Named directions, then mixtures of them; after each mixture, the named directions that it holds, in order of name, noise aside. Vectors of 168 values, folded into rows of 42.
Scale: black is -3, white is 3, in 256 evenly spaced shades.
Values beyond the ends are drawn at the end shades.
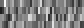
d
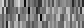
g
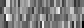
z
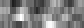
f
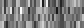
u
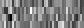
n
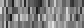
f, g, n.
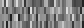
g, n, z.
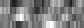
f.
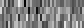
g.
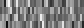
n, u, z.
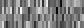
u.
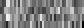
z.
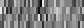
d, g, u.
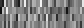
d, g, n.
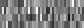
d, g.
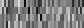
g.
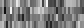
f, n, u.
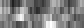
f.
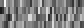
d.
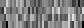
d, g, z.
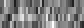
d, f.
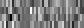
n.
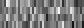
n, z.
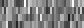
d, g.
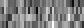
d, f, g.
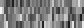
d, f, z.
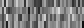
g, z.
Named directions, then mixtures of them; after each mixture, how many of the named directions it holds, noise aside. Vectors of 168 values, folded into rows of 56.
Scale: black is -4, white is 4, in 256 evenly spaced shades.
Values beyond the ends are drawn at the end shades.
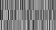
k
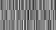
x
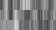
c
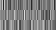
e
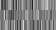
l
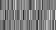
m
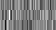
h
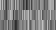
three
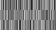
two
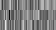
two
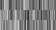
four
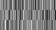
three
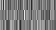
one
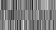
one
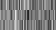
two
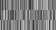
three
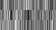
four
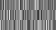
four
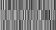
two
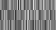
two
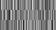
three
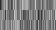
two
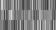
two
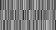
three
